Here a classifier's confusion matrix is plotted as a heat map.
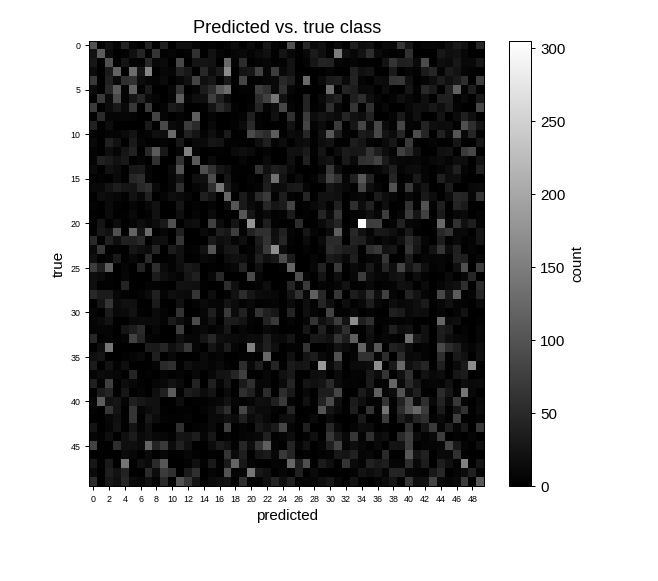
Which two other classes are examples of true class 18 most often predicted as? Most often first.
42, 25
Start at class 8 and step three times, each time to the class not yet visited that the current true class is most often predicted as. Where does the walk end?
29
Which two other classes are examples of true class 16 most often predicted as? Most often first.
38, 34
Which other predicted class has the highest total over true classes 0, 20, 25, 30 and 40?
34
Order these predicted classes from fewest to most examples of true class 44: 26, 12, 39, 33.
26, 12, 39, 33
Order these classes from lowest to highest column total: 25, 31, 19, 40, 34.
19, 25, 34, 31, 40
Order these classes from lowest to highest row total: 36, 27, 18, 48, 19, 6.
27, 19, 18, 48, 6, 36
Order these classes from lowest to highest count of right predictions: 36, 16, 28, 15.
15, 28, 16, 36
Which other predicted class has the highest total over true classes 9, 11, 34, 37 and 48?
20
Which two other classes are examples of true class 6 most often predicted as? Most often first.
23, 11
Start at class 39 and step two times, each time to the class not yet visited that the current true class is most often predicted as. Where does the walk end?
4
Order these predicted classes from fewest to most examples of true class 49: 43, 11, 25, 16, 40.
16, 25, 40, 43, 11
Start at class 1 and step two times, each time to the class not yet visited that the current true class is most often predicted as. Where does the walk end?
33
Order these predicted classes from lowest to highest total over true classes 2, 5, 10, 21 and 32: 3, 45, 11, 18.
18, 45, 3, 11
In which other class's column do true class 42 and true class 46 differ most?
40
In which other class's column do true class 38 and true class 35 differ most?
22
